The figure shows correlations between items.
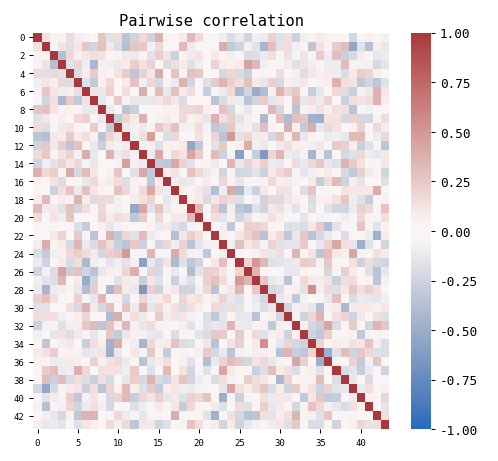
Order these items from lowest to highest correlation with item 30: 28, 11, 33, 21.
28, 21, 33, 11
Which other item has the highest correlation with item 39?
24
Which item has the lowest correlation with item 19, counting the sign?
12
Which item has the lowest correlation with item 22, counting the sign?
42
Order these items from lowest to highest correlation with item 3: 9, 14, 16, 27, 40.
16, 40, 9, 14, 27
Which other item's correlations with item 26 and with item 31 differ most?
27
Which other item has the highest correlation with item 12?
26
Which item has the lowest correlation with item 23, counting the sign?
40
